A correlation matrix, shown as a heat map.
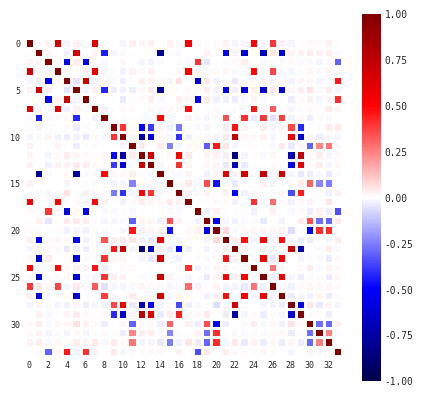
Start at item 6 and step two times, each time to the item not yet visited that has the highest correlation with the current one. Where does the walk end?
33
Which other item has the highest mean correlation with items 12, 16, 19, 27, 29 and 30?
13
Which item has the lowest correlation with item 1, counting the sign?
14
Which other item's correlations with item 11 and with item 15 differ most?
20
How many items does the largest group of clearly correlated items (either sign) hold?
8
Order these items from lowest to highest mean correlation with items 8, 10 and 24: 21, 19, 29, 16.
29, 16, 19, 21
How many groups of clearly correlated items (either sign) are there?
5
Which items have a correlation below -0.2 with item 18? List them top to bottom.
4, 6, 33
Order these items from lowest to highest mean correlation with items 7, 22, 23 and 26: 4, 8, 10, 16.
16, 4, 8, 10
